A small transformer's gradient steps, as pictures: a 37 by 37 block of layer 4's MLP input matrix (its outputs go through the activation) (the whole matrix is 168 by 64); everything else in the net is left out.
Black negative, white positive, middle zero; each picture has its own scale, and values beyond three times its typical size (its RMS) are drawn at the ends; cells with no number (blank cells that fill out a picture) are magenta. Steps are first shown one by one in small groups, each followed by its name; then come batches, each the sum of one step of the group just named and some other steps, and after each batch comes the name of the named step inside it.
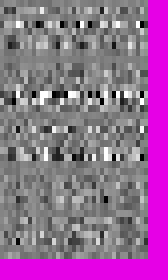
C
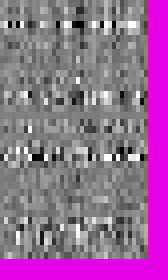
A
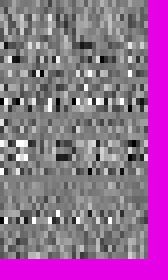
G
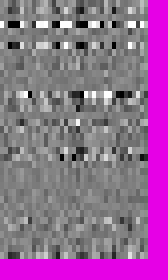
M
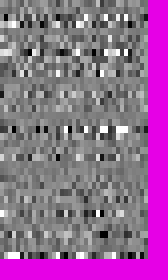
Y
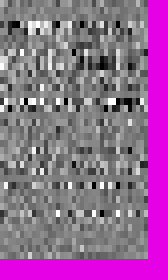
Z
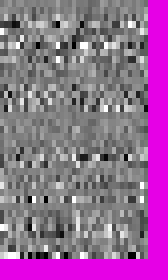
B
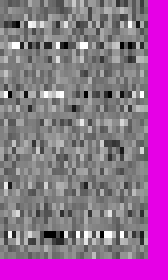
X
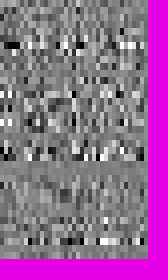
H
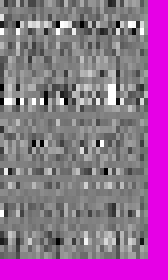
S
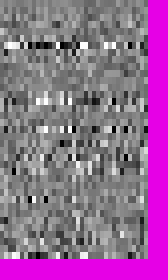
B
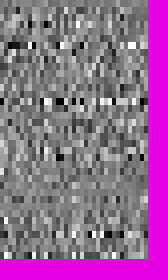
G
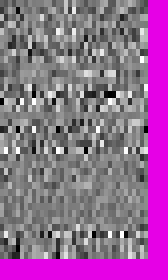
S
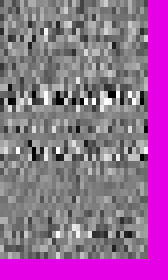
A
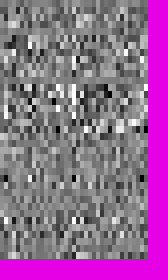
Y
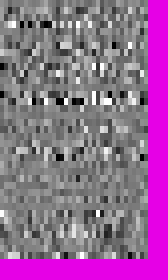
Y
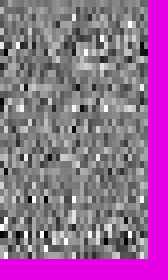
B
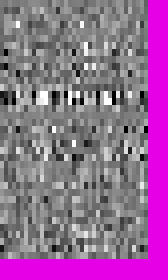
C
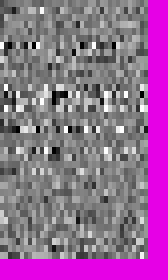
C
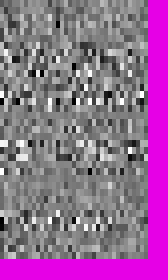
G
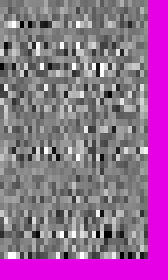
Y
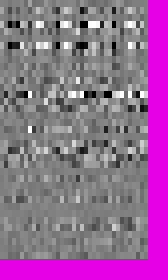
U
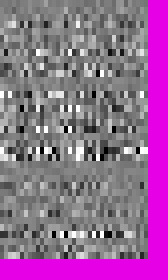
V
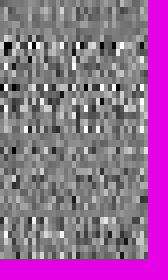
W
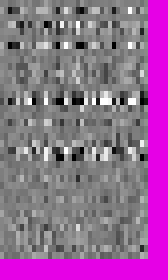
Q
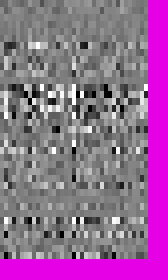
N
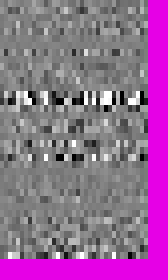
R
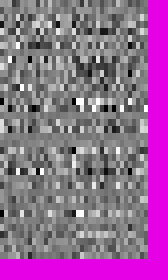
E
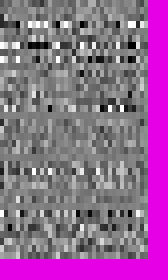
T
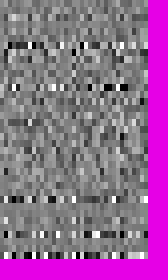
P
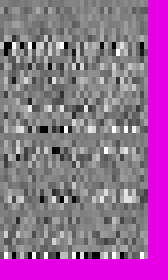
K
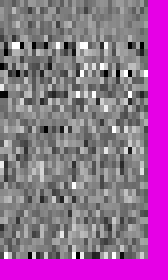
K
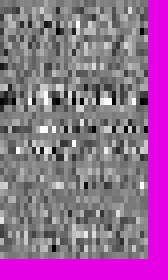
Q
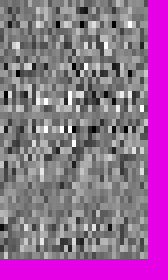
U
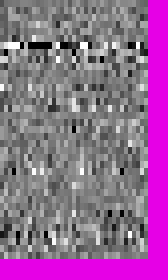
T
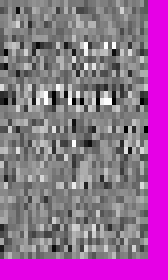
R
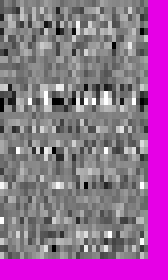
Q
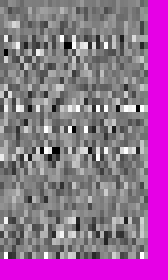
V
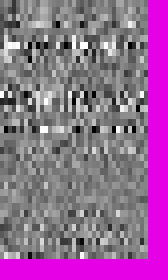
E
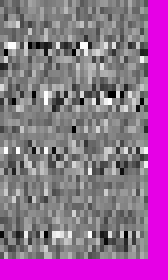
R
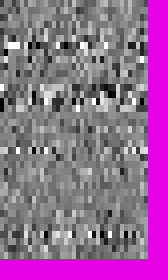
Q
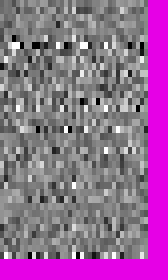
K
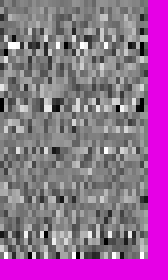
K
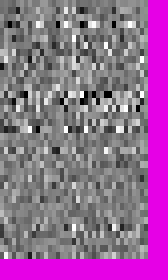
U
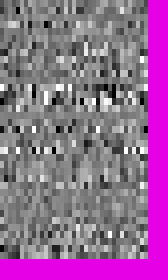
Q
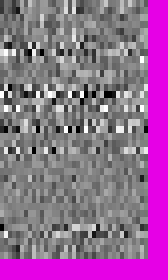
W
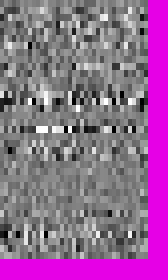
Q
